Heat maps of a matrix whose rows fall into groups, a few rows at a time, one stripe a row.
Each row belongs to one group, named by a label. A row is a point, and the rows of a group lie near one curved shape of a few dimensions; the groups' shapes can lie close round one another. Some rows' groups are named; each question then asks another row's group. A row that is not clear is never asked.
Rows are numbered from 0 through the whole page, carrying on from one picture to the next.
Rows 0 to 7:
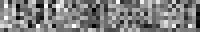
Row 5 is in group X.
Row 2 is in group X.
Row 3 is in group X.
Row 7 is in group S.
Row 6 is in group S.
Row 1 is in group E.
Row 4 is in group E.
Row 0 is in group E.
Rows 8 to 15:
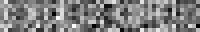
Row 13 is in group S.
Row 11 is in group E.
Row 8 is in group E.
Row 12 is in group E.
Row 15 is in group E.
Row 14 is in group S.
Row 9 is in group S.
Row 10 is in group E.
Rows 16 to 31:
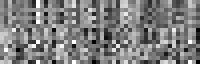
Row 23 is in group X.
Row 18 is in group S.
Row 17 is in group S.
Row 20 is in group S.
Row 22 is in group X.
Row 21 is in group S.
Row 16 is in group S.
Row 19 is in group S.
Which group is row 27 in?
E
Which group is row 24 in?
S
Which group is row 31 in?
S
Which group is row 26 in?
S
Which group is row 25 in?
S
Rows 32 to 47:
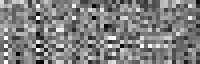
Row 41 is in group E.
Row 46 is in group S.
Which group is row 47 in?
E
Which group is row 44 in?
S
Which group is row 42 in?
S
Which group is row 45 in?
E
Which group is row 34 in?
S
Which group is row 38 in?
S
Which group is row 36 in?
S
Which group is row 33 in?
S
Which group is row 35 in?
X
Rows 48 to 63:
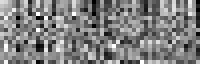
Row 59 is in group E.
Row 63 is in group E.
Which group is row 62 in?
S
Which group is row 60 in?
E
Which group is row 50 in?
X
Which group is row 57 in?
X
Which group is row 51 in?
S
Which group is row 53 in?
S
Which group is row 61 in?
S
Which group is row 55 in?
S
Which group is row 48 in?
S
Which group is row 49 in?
S
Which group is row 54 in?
X
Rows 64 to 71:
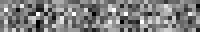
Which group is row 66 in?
E
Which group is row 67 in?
S
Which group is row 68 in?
E
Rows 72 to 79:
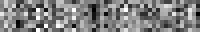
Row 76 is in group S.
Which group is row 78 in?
E
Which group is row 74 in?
S
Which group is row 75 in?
S
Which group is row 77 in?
X
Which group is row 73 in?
X
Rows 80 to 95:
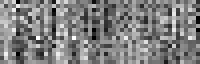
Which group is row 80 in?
X
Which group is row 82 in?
X
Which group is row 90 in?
X
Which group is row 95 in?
X
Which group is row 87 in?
X
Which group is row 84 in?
X
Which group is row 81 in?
X
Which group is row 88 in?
X
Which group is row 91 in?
E
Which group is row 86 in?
E
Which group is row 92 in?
X
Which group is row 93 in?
E
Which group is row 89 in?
S
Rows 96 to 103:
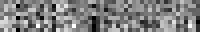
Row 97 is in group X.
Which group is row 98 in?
E
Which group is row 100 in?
X
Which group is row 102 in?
S
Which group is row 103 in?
X
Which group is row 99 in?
X
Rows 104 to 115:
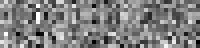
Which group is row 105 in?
S
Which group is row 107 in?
S
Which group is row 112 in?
E
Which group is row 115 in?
X
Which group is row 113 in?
E
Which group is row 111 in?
X
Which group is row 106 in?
X
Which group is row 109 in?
S
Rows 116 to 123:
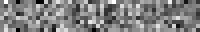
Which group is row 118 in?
S
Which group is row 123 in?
X
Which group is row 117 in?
S
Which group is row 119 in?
E
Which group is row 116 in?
E
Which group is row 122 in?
E
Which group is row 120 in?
X
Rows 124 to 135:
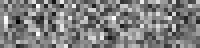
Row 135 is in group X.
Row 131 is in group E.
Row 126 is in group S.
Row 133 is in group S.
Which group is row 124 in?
E
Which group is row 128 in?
E
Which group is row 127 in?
E
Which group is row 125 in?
S
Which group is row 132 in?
S
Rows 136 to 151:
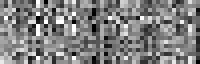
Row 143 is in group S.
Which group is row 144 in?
S
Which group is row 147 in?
S
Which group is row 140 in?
E
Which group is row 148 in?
X
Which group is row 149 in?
E
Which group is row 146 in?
X
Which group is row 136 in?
S
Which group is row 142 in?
S
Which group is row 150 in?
S
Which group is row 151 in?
S
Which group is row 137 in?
S
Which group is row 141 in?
E
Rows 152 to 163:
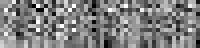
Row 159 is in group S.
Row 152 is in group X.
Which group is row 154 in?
E
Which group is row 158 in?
E
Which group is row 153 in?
S
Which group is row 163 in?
S
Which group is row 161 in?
X
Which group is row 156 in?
S
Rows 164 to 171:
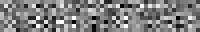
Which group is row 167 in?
X
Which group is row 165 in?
E
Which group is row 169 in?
E
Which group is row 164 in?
S
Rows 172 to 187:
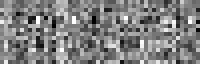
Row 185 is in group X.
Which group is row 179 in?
X
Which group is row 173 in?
X
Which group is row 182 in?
E
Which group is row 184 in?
E
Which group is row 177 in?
S
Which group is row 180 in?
X
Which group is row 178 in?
E
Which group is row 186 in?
X
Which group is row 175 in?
X
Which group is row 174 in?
S
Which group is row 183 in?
E
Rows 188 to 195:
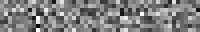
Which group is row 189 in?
X
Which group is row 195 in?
S
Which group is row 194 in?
X
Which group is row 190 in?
X
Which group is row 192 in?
S
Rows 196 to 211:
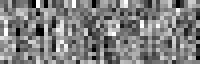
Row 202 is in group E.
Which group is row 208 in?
X
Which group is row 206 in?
E
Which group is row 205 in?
S
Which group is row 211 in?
S
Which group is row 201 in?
E
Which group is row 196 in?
S
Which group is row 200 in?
S
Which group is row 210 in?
S
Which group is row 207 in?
X
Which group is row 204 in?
E
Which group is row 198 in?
X
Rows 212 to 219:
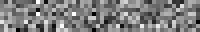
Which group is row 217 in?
S
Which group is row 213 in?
X
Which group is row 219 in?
X
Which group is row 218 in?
E
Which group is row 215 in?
S
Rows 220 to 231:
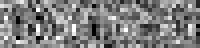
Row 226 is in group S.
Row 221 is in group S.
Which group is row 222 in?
S
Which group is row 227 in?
S
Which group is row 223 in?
X
